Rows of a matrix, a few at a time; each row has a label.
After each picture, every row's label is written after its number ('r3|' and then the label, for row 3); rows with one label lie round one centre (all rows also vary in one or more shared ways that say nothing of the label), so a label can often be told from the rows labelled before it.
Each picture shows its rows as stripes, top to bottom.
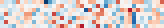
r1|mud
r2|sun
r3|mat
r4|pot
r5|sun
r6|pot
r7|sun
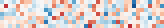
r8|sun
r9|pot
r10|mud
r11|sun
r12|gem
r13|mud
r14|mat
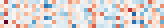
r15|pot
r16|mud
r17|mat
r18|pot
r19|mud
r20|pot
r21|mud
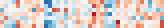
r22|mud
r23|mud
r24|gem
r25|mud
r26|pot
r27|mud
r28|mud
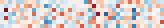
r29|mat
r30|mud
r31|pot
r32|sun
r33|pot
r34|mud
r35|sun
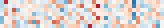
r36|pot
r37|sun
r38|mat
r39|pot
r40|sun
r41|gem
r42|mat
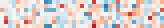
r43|mud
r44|sun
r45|mud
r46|mat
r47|pot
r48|pot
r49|mud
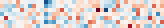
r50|mud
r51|mud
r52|sun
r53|gem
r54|pot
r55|mud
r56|mat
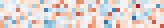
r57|sun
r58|gem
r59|mud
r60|sun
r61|pot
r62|mud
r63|mud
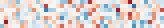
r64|mat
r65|sun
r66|mud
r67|mat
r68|mat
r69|pot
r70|sun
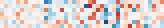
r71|mud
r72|mat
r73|sun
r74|mud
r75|mud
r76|sun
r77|mat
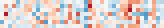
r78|mat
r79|mat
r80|mat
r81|pot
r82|mat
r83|gem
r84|mat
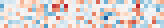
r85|sun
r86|gem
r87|gem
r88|mud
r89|sun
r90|mat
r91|pot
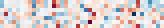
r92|gem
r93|gem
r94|mat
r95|pot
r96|mud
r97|mat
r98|gem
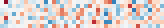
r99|pot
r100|mat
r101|sun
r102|sun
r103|pot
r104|mud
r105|gem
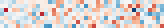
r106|sun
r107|mat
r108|pot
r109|gem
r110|mat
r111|gem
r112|mud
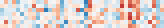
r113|mat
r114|mat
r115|gem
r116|mat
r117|mat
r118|pot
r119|mat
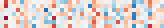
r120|pot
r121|pot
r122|mud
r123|sun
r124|pot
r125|mud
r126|pot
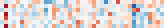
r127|mud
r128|pot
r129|gem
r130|pot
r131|pot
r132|sun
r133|pot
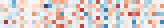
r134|sun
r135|mud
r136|sun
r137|mat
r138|sun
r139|pot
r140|sun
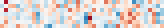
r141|pot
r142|gem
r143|pot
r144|mat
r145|mat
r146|mat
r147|mud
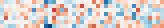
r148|mud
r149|sun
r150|gem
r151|sun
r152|pot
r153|gem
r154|mud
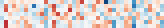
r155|sun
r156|pot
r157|pot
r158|gem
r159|sun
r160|pot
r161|pot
